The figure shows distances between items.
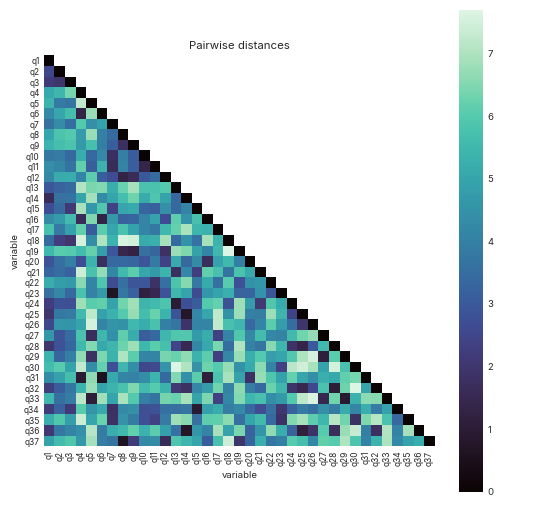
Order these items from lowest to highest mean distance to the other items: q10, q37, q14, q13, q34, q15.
q34, q10, q15, q14, q37, q13
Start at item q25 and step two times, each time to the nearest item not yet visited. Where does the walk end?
q36
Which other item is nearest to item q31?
q6
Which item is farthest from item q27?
q26
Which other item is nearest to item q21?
q13
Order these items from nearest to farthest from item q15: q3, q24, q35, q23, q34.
q34, q3, q23, q24, q35
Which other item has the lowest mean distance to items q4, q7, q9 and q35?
q23
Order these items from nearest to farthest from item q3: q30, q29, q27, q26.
q27, q29, q26, q30
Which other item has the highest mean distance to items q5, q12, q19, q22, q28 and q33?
q4
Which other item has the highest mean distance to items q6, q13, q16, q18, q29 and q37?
q30
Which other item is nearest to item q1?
q14
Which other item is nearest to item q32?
q28
